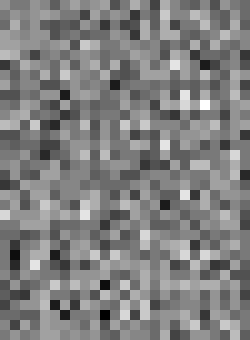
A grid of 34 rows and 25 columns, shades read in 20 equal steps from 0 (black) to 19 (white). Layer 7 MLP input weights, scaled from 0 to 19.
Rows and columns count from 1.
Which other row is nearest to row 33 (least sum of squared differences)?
19
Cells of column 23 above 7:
24
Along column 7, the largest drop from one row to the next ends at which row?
32
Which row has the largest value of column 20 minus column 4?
33
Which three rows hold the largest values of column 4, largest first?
27, 13, 26
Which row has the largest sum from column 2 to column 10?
22
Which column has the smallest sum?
25
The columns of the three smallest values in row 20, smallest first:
20, 14, 12
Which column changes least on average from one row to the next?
16
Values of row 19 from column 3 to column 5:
12 11 11
